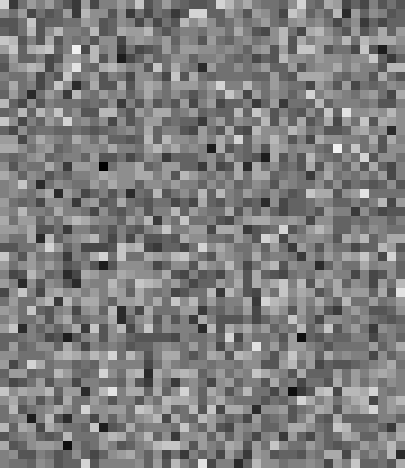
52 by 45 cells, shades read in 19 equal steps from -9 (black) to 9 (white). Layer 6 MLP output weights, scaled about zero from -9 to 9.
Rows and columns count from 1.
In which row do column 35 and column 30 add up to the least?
23
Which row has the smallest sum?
38
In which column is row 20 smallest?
35
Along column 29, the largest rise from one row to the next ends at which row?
13
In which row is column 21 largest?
44
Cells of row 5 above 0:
23
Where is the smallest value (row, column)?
19, 12
